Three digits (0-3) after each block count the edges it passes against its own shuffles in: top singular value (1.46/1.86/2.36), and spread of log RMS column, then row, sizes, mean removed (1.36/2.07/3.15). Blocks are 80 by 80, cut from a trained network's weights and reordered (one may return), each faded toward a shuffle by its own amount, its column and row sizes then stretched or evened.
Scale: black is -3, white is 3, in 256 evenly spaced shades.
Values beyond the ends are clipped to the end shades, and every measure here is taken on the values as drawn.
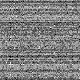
3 1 1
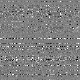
1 1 3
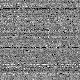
2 0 2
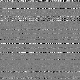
3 0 3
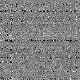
1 2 2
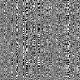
3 3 1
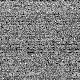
1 0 1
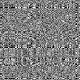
3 1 2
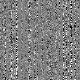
0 3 0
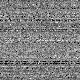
2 0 2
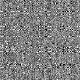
2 1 2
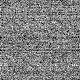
1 0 0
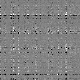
3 2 2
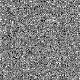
1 0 1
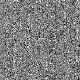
0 2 0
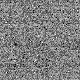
0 1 0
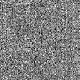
1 1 0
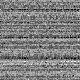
3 0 2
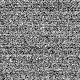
1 0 0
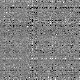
2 2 2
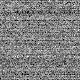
2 1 1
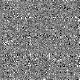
0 2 2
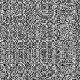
3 0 1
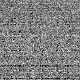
1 1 2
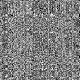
2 1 0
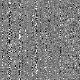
0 3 1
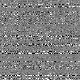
2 1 3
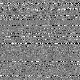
2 0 3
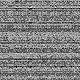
3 0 2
